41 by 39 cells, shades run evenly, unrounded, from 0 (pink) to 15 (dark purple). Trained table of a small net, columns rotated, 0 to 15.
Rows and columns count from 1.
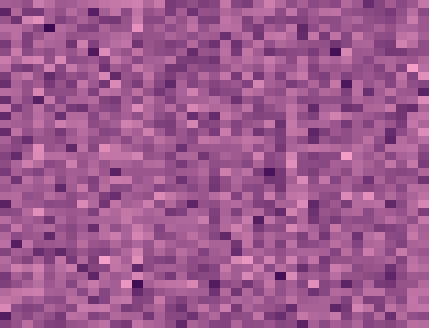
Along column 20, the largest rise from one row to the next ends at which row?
15
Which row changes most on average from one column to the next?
11
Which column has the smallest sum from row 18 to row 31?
27
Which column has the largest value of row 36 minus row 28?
13
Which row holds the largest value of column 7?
19
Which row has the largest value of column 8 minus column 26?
34
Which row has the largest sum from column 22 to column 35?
7
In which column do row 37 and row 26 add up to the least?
39
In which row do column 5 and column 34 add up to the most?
4
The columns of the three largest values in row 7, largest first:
31, 9, 18
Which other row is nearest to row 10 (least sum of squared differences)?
17
